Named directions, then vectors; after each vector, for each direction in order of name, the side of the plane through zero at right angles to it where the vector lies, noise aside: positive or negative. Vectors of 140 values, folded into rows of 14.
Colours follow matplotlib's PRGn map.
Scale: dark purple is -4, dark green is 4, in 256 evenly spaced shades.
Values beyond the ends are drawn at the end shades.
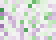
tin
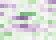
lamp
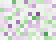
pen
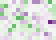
negative, negative, negative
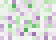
negative, negative, positive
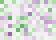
negative, positive, negative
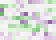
negative, negative, negative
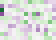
positive, positive, positive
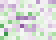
positive, negative, negative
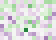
negative, negative, positive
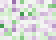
positive, negative, negative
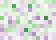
negative, negative, positive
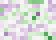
positive, positive, positive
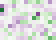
positive, positive, positive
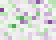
negative, negative, negative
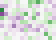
positive, positive, positive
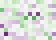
negative, positive, positive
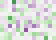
positive, positive, negative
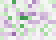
negative, positive, negative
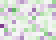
negative, positive, positive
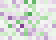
positive, negative, positive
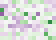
positive, positive, positive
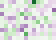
positive, negative, positive
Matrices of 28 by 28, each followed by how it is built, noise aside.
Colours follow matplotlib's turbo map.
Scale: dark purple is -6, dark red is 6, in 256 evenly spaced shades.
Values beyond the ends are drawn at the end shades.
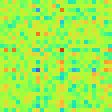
low rank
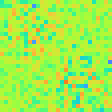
block diagonal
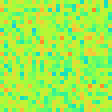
blocks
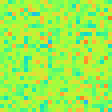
low rank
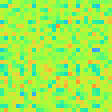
blocks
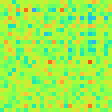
low rank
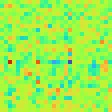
low rank
